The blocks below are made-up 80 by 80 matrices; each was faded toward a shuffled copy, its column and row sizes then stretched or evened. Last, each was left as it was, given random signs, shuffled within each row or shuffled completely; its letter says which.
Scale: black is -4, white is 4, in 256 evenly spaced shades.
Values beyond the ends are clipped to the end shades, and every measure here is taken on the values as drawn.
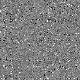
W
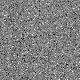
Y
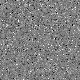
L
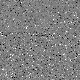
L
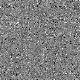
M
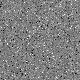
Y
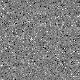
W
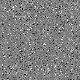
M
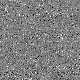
L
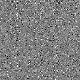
W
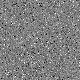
Y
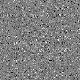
W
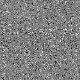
M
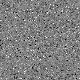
L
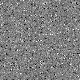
L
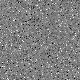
Y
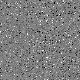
M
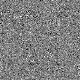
M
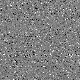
L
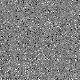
M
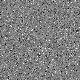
Y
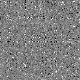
W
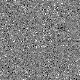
M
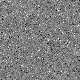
Y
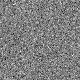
Y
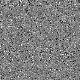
M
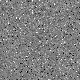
Y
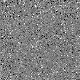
W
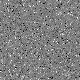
Y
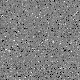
L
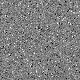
Y
